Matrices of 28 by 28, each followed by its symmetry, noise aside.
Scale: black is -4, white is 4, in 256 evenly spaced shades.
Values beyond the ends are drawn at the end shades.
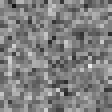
no symmetry.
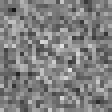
same after a half turn.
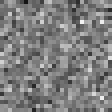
same after a half turn.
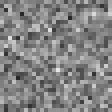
same after a half turn.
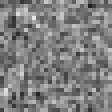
antisymmetric.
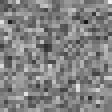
no symmetry.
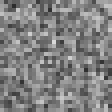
symmetric across the other diagonal.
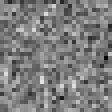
no symmetry.
